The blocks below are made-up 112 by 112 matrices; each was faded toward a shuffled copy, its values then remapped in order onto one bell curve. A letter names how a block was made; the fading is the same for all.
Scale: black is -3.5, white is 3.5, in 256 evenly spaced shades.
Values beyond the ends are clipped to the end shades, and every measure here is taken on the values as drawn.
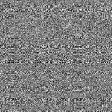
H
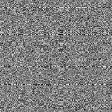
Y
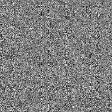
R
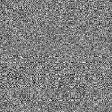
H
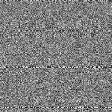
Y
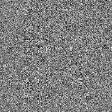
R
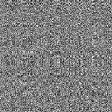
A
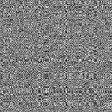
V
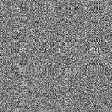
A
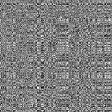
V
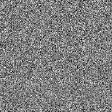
R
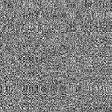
A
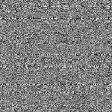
Y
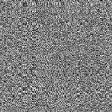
A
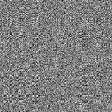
A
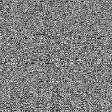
H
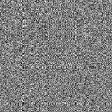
A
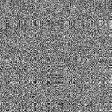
A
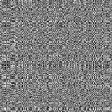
V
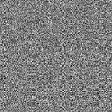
A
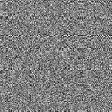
A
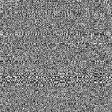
Y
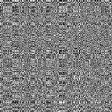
V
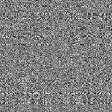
Y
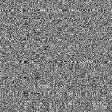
H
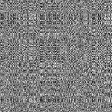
V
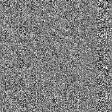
R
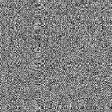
A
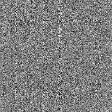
R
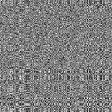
V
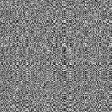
V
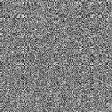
A
